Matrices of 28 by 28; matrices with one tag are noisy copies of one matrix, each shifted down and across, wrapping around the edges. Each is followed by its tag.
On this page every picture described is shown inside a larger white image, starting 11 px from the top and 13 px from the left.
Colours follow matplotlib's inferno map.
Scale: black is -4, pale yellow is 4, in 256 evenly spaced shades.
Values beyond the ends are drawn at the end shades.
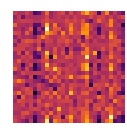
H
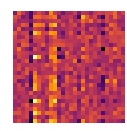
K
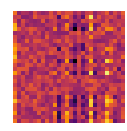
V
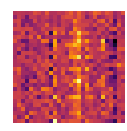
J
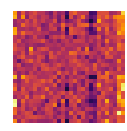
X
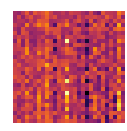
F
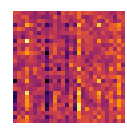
F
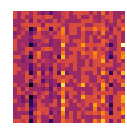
F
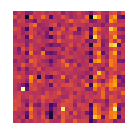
K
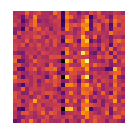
K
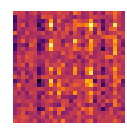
H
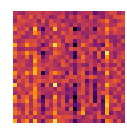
F
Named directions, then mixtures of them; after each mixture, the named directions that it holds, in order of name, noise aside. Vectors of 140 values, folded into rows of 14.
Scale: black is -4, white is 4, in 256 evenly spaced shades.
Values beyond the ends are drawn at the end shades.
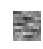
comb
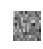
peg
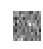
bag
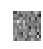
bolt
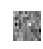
bag, comb, peg.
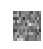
bag, bolt, comb.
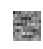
comb.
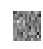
bolt.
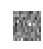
bag.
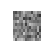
bag, bolt, comb.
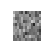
peg.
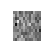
bag, bolt, peg.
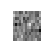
bag, comb, peg.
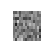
bag, bolt, comb.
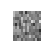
peg.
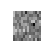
bag, peg.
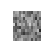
bag, comb.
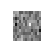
bag, peg.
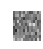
bag, peg.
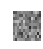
bolt.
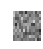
peg.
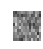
bag, bolt.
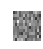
bag, bolt.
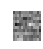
bag, comb.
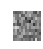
bag, comb, peg.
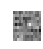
bag, comb, peg.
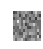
bag, bolt, peg.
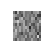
bolt, peg.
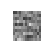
bag, bolt, comb.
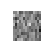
bag, bolt, peg.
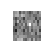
bag.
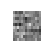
comb, peg.
